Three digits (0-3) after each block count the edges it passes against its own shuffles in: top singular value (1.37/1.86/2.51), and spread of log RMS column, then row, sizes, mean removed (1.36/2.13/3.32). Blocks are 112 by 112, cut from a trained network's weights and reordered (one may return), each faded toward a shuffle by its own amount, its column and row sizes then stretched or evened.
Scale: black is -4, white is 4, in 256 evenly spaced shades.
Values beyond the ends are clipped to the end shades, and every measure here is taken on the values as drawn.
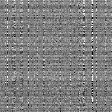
3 3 0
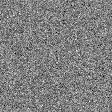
0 0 0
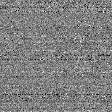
1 1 2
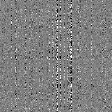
2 3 1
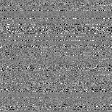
0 1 3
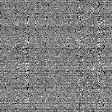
2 3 0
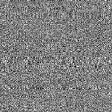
2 1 2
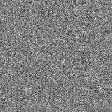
2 0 1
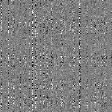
1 3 2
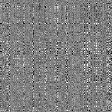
3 3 2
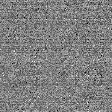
1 2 1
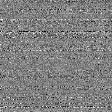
1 0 3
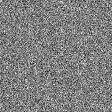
1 0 1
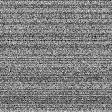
3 0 1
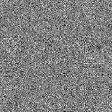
2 1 2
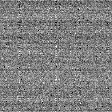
2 2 0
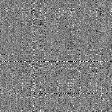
2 2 2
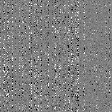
1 3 1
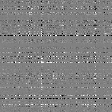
2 2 3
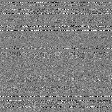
1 0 3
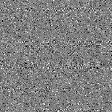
2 0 2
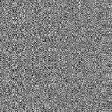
3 2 1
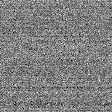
1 1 1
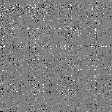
0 2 2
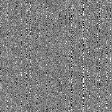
1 3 0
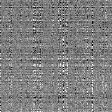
3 3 1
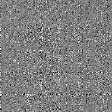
1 3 2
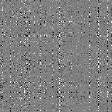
2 3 2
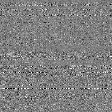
1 1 3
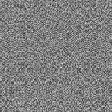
3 0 1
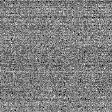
2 2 0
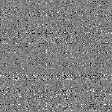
0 2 3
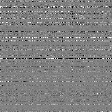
2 1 3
